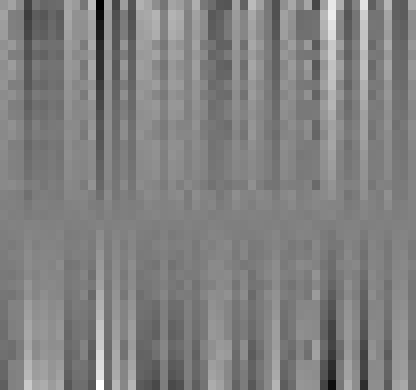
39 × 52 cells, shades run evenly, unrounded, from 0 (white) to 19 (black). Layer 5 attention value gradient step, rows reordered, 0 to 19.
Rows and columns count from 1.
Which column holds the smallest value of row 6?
42
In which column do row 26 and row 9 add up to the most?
13
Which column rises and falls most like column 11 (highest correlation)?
26
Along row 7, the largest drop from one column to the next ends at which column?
14
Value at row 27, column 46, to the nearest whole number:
10
